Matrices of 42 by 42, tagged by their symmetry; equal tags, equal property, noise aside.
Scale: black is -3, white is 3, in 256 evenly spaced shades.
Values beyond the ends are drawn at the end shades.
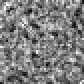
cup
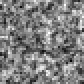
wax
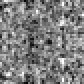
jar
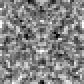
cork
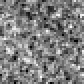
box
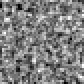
box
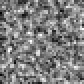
wax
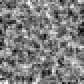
wax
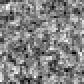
wax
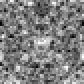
cork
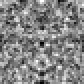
cork
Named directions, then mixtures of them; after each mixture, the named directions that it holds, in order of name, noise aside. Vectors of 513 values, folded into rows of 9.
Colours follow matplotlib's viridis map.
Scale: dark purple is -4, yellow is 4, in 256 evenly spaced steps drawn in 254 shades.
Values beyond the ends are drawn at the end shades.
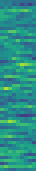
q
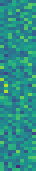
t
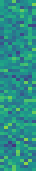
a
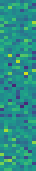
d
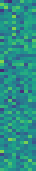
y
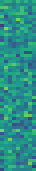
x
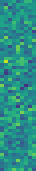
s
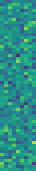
d, t.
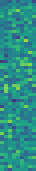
q, t.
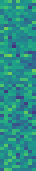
d, t, x.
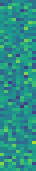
d, t.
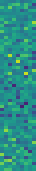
d.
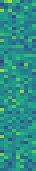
y.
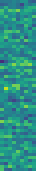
q, t.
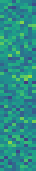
a.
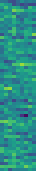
q, y.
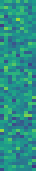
x.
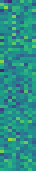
y.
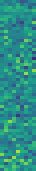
a, d, q.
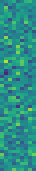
s.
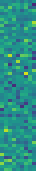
d.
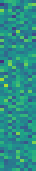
t, y.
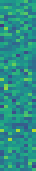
t, x.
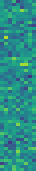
a, q, s.
